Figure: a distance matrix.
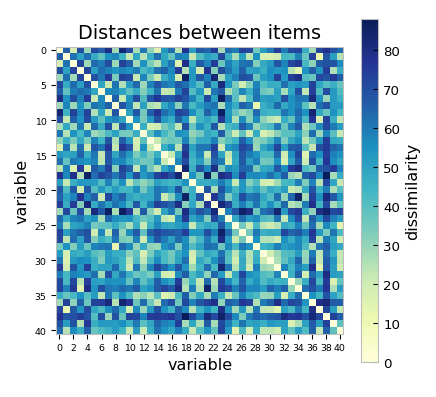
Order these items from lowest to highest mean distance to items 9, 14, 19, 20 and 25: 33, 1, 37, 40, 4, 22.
40, 1, 37, 33, 22, 4
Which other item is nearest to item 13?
11
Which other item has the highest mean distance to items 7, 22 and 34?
23
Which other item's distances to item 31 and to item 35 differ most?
15
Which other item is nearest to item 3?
34
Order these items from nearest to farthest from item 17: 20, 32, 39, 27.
32, 27, 20, 39
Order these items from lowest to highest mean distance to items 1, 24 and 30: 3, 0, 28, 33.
33, 28, 3, 0
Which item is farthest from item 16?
38
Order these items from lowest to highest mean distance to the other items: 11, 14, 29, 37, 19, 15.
29, 19, 11, 37, 15, 14
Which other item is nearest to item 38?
7
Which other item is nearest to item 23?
14
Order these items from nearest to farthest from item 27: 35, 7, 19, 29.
29, 19, 7, 35
